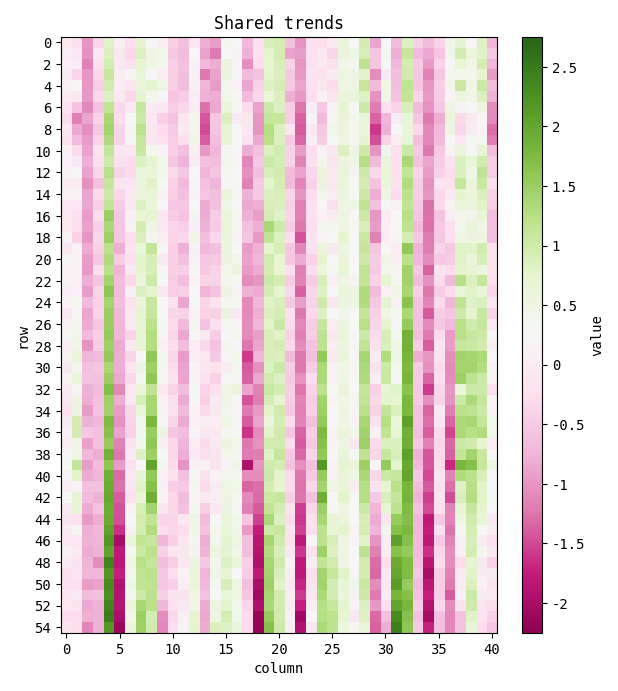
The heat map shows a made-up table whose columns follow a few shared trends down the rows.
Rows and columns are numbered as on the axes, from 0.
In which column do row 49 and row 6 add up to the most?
4
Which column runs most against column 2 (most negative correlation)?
36
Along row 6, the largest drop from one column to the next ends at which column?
29
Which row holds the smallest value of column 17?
39
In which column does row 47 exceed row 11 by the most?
31
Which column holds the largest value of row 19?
32
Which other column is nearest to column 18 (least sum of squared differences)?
5
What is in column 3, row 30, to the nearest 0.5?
-0.5
